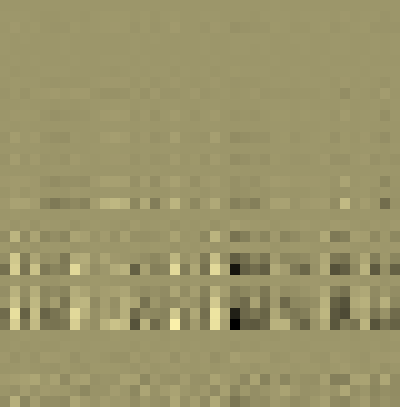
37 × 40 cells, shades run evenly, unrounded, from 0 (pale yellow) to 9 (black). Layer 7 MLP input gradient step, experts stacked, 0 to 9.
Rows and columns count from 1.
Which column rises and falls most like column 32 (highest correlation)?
10
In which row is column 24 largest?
30
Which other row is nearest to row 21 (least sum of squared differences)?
23
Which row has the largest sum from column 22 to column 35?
25
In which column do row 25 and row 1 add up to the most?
24
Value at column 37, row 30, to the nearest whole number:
2
